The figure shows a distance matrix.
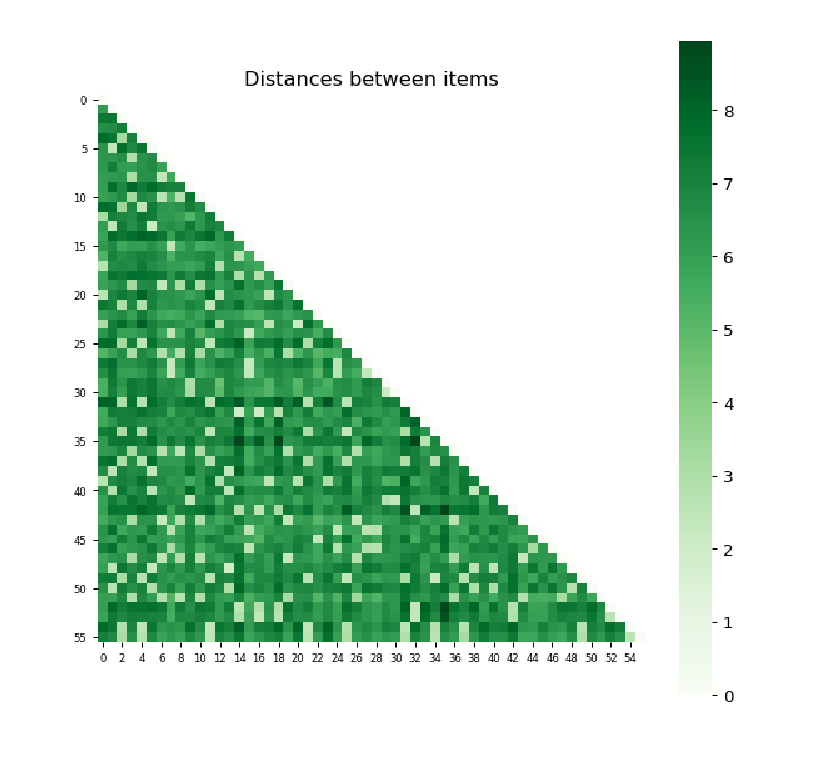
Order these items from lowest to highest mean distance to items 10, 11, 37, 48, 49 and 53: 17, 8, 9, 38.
8, 38, 17, 9
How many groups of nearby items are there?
9
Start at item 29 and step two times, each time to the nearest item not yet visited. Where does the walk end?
41
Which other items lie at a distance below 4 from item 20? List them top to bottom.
0, 12, 17, 23, 39
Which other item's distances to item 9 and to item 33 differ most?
35
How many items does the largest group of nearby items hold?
11
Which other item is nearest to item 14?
32
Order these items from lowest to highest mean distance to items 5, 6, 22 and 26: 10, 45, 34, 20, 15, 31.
10, 45, 15, 20, 34, 31
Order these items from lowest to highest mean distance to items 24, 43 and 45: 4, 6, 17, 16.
6, 16, 17, 4
